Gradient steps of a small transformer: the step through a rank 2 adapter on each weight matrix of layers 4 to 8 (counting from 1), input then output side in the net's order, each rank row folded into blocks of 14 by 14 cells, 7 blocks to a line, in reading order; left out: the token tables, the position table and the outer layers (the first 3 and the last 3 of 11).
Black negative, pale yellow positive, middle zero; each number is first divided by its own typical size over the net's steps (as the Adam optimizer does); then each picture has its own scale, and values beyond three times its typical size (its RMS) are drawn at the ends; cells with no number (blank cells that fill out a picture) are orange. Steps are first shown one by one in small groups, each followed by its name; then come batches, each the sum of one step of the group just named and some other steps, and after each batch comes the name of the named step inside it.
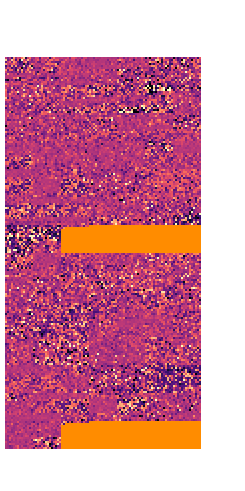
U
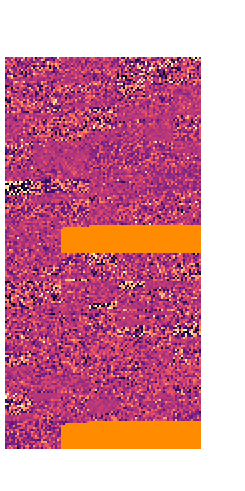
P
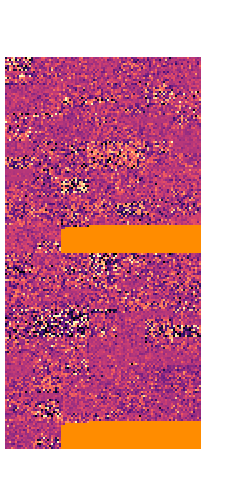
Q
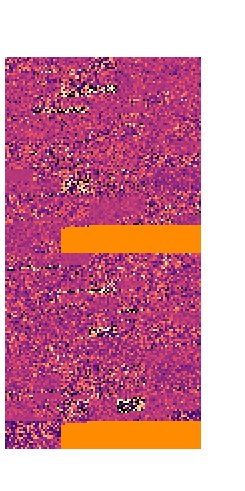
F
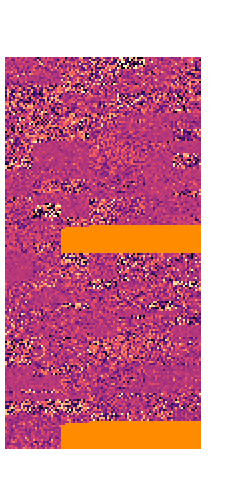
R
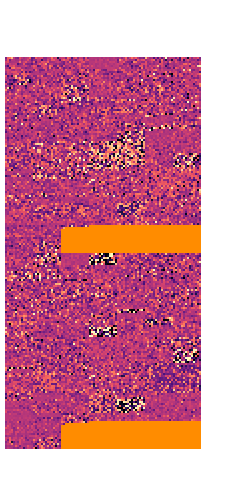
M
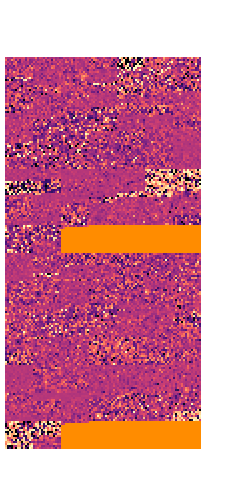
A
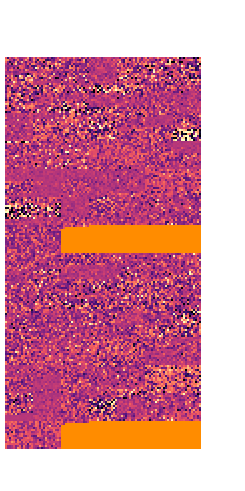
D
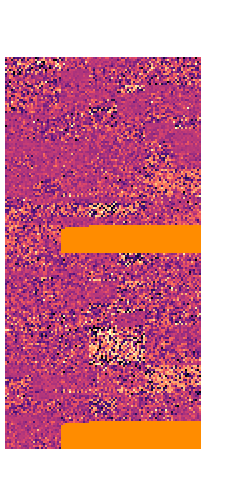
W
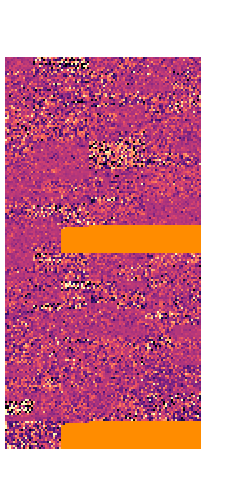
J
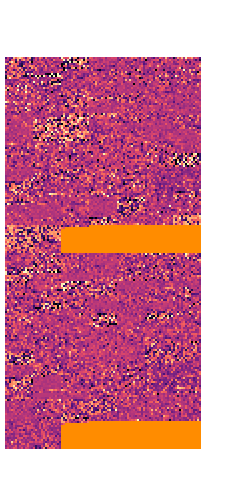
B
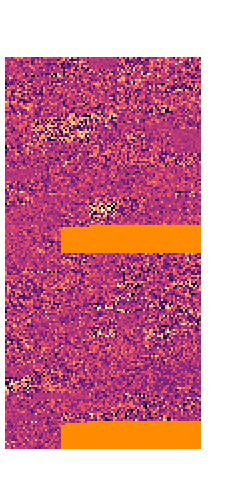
B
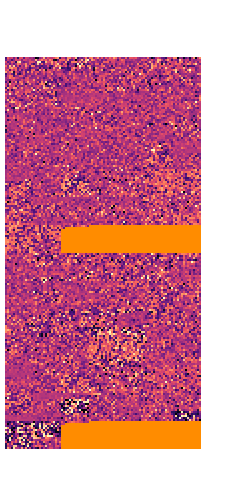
W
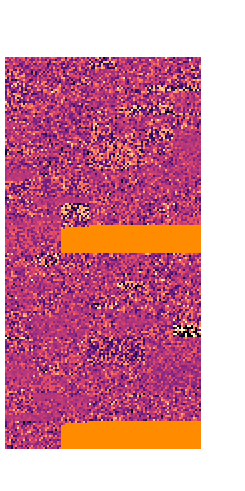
M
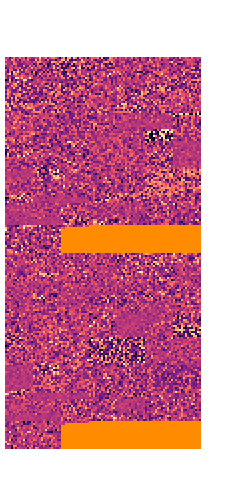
A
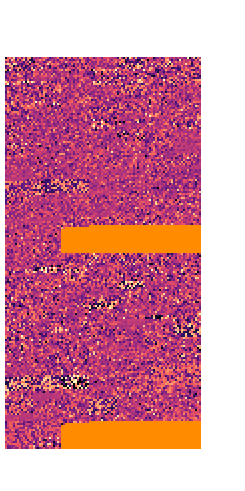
P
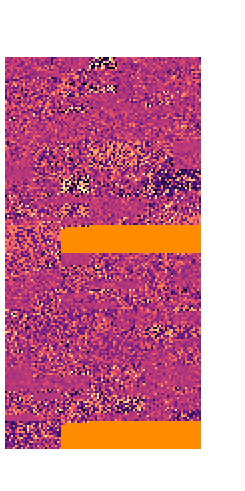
F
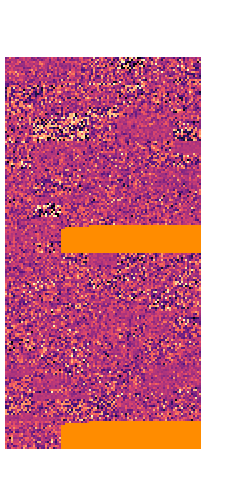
R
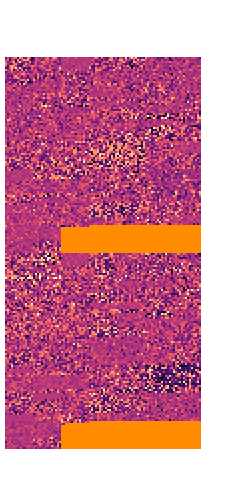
M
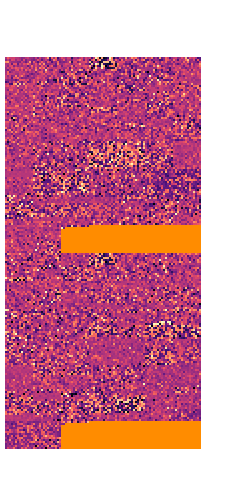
F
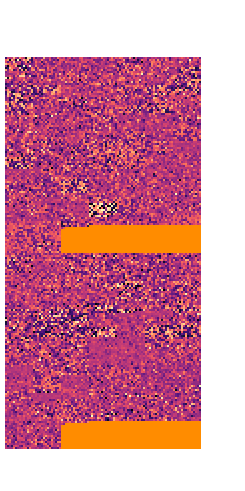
Q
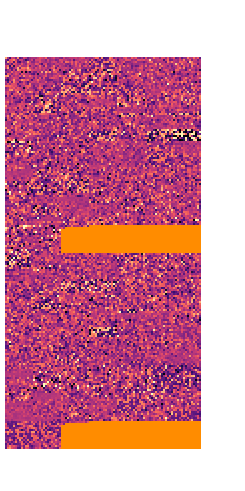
F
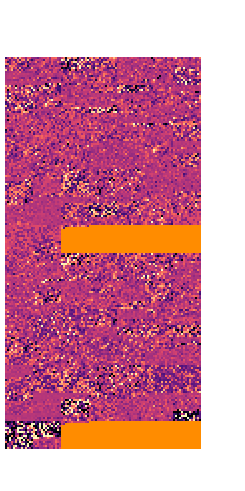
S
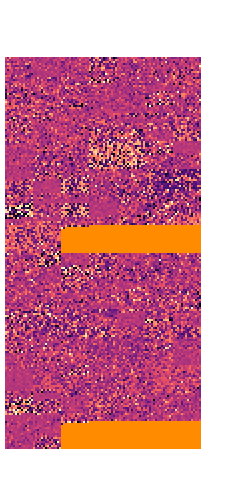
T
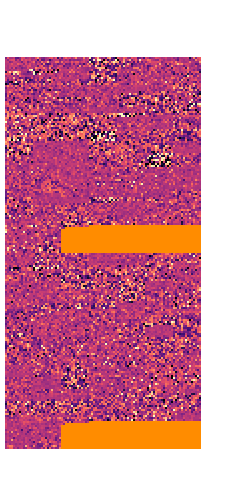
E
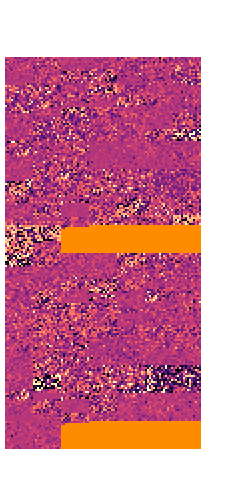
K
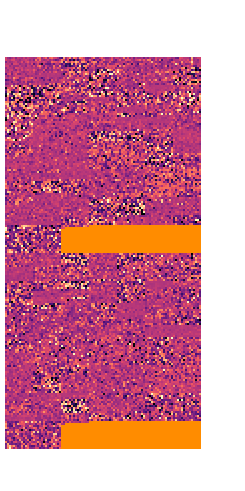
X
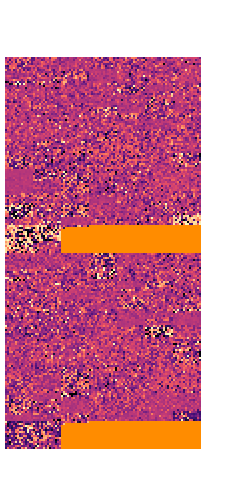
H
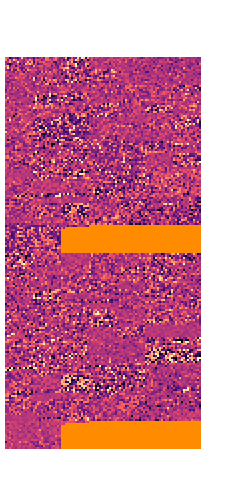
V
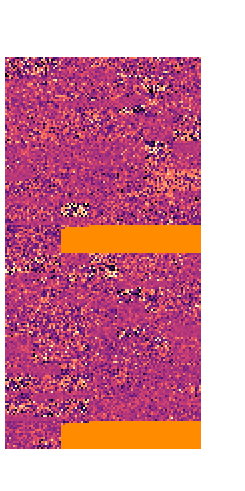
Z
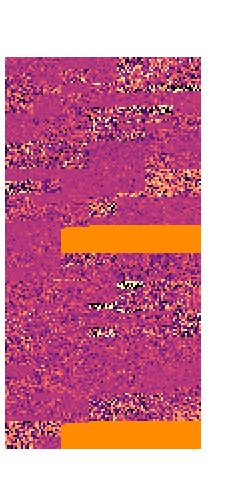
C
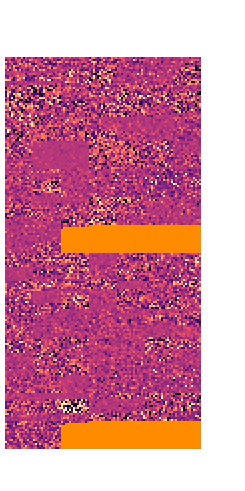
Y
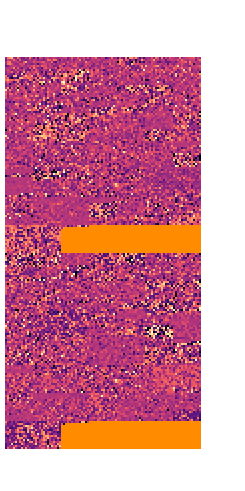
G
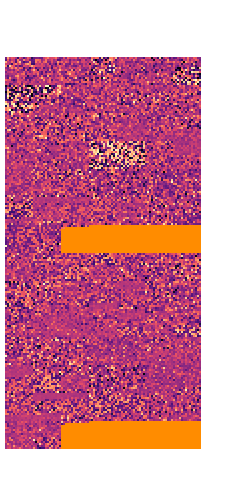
Y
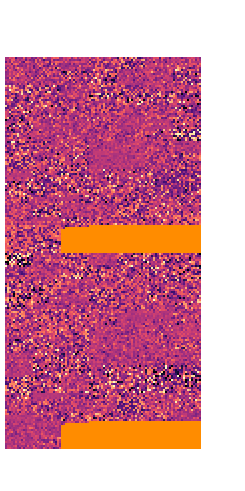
K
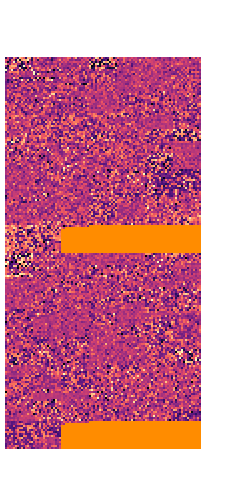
E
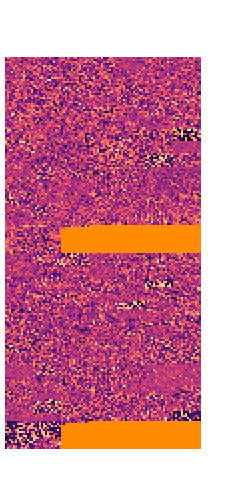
Y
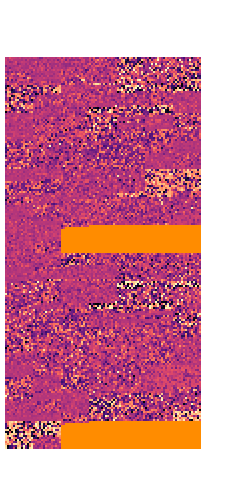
C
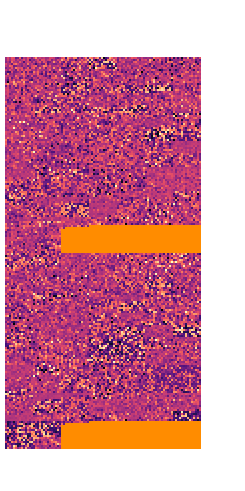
Z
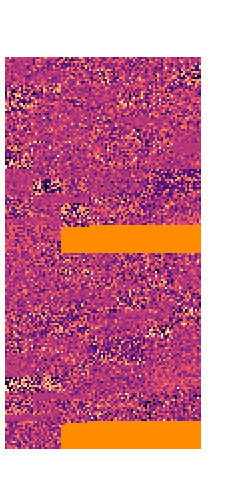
T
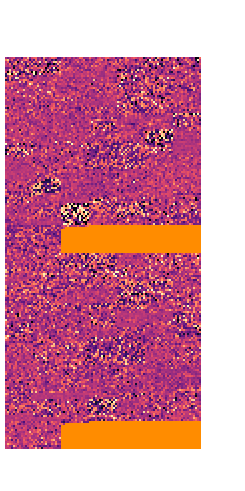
Z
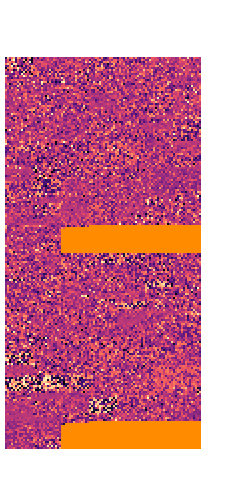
G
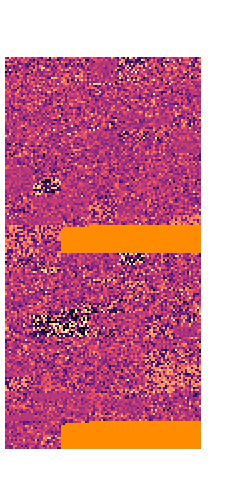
G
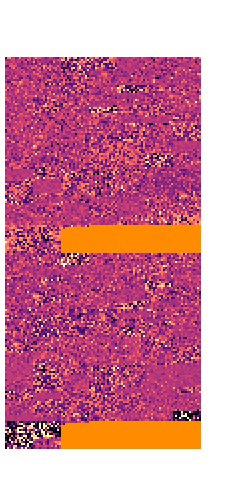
S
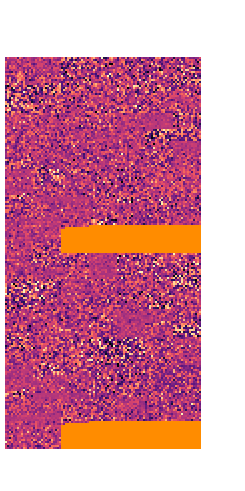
Y
